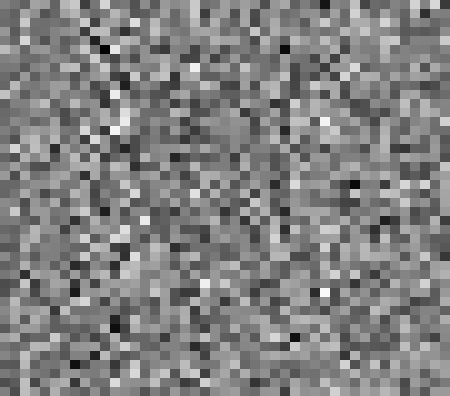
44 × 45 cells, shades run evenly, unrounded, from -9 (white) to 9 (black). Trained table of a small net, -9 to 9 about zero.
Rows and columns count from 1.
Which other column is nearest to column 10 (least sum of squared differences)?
35
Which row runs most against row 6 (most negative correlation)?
9
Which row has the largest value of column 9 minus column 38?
41
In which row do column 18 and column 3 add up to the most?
24
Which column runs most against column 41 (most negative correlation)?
39
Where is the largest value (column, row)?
11, 6
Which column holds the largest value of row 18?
18
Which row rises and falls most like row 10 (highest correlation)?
38
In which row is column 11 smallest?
1
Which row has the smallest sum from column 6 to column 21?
8
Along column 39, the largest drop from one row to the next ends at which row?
22
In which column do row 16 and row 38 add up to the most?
17
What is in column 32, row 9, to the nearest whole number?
4
